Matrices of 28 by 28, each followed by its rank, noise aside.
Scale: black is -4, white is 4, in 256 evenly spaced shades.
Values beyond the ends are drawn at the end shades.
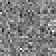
eight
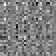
three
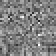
six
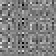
two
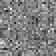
eight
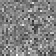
eight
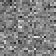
six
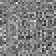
six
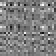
two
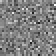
eight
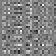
three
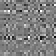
two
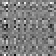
two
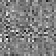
four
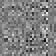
four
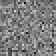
eight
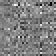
four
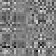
three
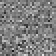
eight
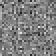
six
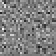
six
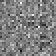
six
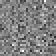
six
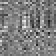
three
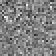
eight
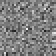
eight
